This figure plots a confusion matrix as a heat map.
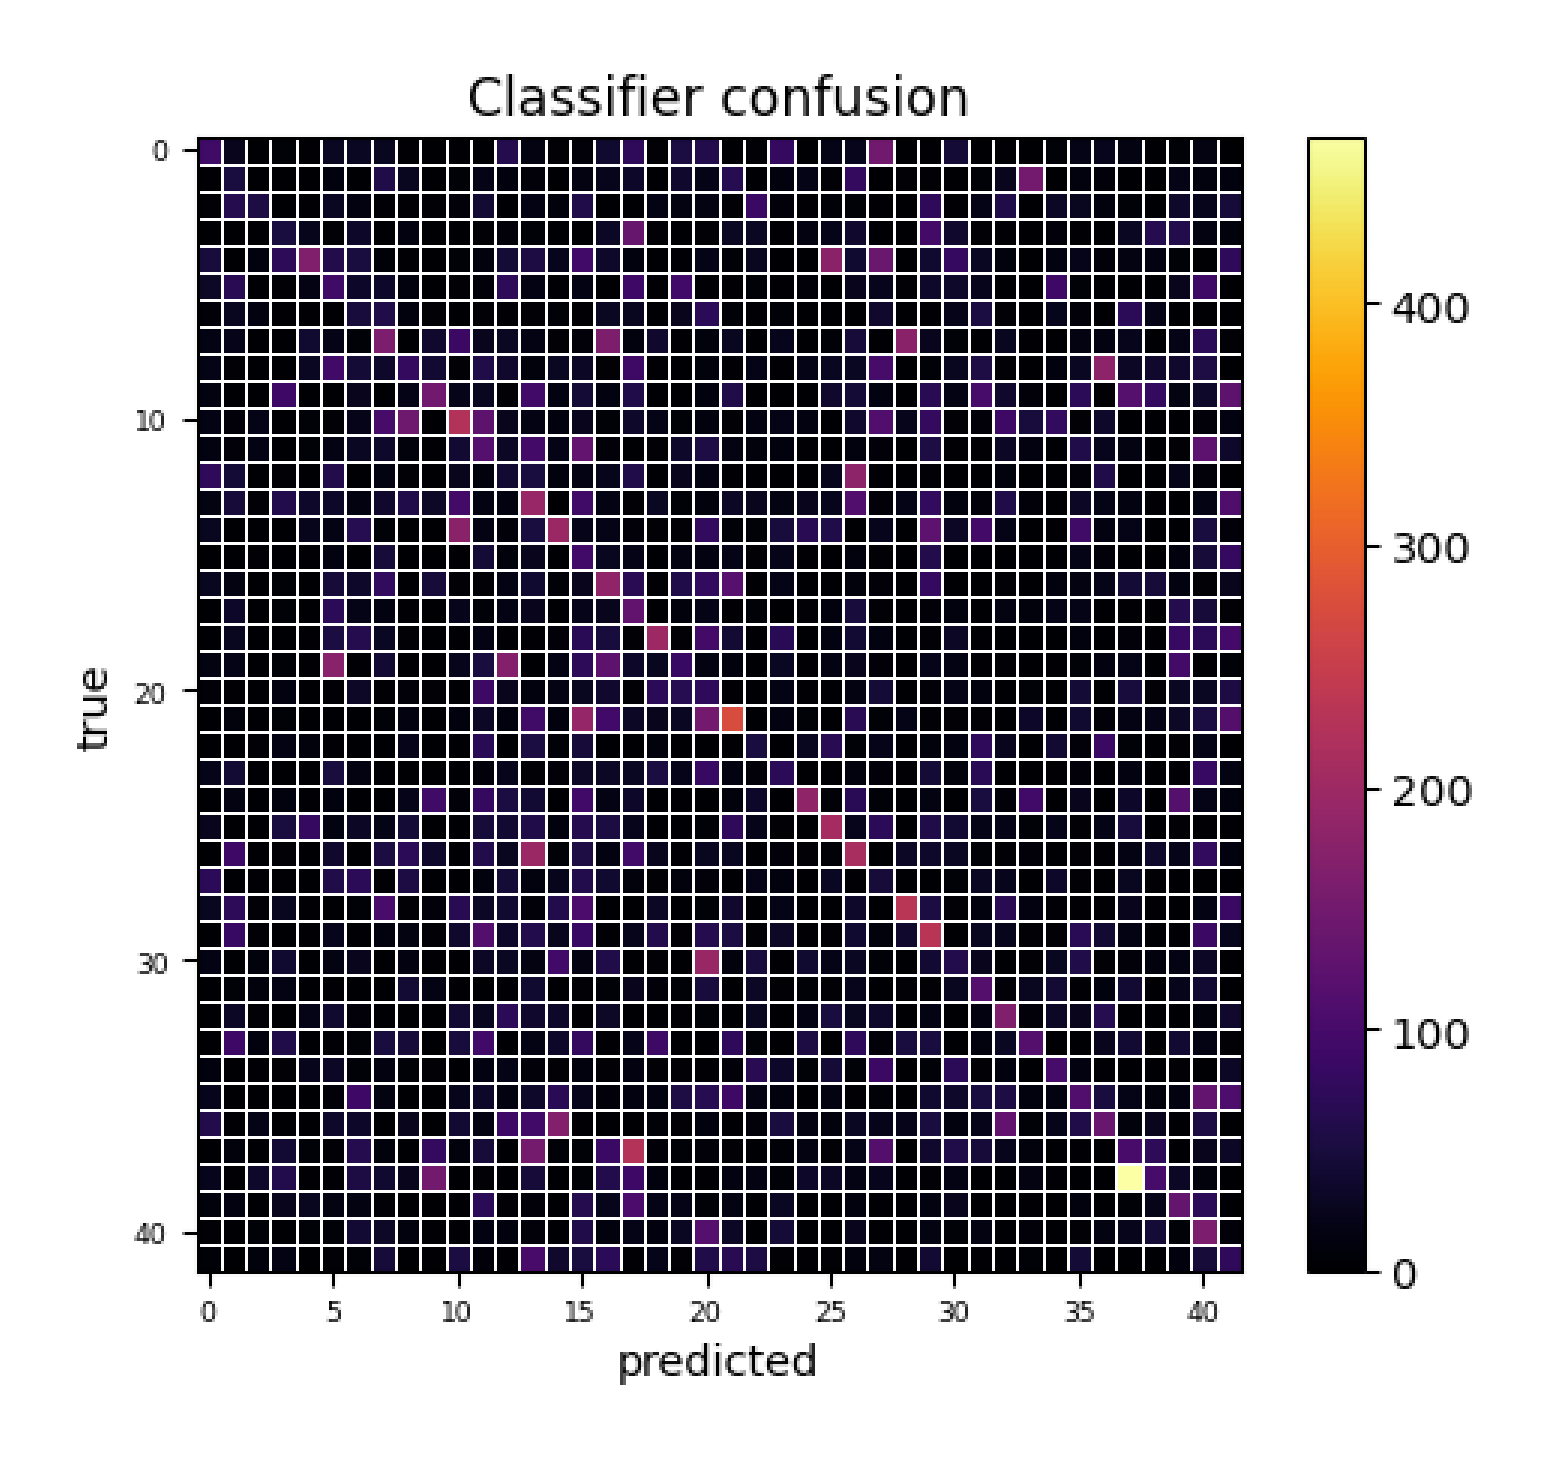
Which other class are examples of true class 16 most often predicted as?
21
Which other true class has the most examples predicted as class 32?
36
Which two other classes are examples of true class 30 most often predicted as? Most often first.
20, 14
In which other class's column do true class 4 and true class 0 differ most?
25
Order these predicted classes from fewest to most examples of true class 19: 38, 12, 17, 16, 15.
38, 17, 15, 16, 12
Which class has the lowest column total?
2
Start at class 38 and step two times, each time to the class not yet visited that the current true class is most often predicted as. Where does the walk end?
17
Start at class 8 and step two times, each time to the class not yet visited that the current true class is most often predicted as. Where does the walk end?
14
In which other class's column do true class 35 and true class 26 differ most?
13
